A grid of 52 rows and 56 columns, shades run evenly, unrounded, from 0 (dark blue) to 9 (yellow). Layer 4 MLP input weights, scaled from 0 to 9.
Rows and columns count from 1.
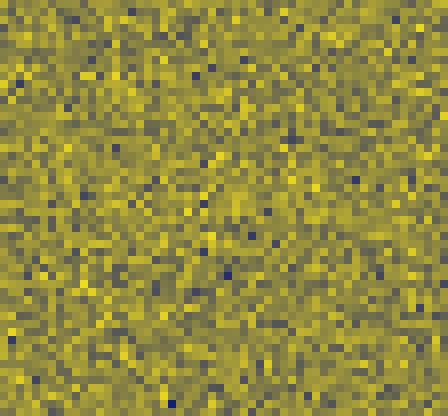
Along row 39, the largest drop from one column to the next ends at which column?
53
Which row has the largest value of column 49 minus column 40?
7
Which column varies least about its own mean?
44
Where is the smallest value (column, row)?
22, 51
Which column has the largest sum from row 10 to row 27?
31
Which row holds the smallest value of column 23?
5
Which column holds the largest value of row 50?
21
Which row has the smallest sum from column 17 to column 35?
37
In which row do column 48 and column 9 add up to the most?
19
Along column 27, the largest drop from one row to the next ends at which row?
9
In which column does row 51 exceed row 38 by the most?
27
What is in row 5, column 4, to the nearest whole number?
8
